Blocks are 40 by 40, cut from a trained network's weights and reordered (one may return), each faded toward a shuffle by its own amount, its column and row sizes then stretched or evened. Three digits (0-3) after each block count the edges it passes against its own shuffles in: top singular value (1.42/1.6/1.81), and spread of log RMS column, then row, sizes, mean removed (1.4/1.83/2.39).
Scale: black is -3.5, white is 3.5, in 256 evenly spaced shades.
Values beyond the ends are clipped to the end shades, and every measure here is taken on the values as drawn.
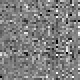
1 3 1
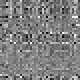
3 2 3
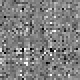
0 2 2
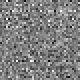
1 1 2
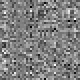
1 3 0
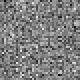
2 2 0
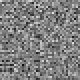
1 0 0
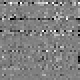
2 1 3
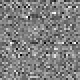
1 0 2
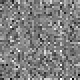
1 2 1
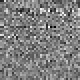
3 0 2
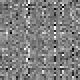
2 3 1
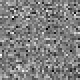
2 1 2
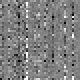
1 3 1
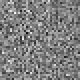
1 0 0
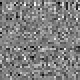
2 1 3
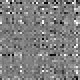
2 2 3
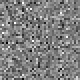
0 2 1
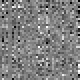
2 3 1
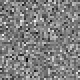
0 1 0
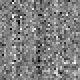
0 2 0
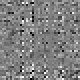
1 3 3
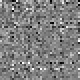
0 2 2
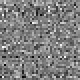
0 1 2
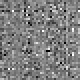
0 2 2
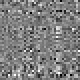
3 2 3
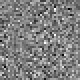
0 2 0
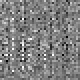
2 2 2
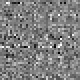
0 1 3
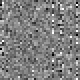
0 3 0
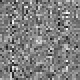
2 3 0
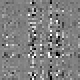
0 3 2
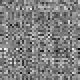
3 1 2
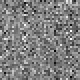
0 2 0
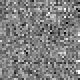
2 1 1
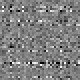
2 1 3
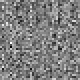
1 2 0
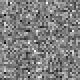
2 1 1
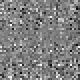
0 2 3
